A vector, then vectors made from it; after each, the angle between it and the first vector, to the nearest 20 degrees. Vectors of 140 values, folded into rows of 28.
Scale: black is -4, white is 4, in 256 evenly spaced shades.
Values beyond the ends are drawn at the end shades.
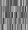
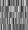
80 degrees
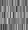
120 degrees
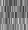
60 degrees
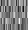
80 degrees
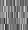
80 degrees
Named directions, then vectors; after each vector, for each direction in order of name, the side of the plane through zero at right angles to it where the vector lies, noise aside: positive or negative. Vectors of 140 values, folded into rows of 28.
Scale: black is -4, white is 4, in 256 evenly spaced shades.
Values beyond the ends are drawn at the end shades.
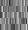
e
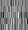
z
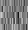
negative, negative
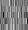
negative, positive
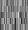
positive, positive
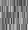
negative, negative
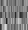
positive, positive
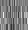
positive, negative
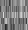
positive, negative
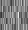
positive, positive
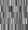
negative, positive
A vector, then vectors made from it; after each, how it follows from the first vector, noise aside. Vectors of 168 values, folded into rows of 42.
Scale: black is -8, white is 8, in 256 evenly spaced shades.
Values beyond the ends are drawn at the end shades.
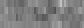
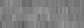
reversed, negated, shrunk.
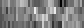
negated, scaled up.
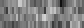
negated, scaled up.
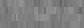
negated, shrunk.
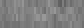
negated, shrunk.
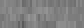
reversed, negated, shrunk.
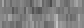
wrapped around.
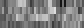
negated, scaled up.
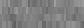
wrapped around, negated, shrunk.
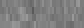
wrapped around, negated, shrunk.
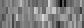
negated, scaled up.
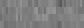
negated, shrunk.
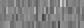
sign-scrambled.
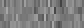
sign-scrambled.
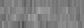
reversed, negated, shrunk.
